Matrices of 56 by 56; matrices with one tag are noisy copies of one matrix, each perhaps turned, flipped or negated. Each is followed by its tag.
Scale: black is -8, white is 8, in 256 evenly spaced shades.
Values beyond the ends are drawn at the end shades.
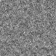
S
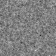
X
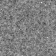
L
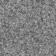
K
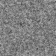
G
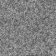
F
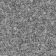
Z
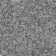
K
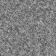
S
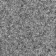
F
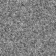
X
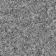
S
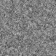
S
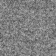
L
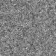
S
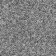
K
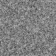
F
